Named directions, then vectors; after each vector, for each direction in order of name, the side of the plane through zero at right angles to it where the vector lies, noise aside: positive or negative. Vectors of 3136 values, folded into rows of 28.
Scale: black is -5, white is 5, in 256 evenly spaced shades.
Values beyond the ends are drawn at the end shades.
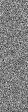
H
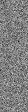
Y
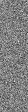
positive, negative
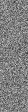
negative, negative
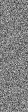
negative, negative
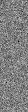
negative, positive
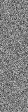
negative, negative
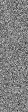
negative, negative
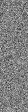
negative, positive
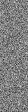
positive, positive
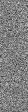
positive, positive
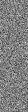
positive, positive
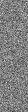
positive, negative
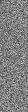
negative, positive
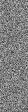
positive, positive
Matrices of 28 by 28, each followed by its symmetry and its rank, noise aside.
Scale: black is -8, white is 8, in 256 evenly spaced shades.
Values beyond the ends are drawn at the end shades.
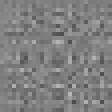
no symmetry, rank four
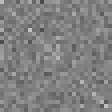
symmetric, rank six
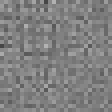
symmetric, rank four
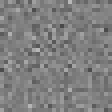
antisymmetric, rank six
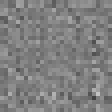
antisymmetric, rank four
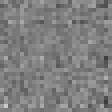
no symmetry, rank four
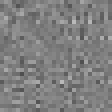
antisymmetric, rank six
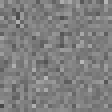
no symmetry, rank six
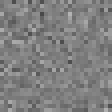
antisymmetric, rank six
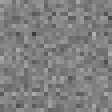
no symmetry, rank six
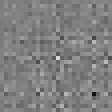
symmetric, rank four
